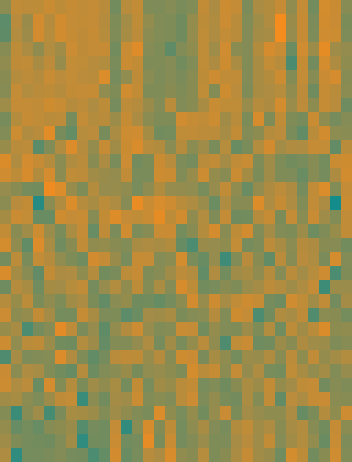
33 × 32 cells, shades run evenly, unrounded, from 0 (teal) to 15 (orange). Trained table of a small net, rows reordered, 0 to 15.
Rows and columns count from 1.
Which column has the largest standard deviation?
4
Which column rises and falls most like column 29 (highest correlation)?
17
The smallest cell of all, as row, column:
15, 31
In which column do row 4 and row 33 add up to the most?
28
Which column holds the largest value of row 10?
5
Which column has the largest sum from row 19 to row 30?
18
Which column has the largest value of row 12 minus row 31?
12
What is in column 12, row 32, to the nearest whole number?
6
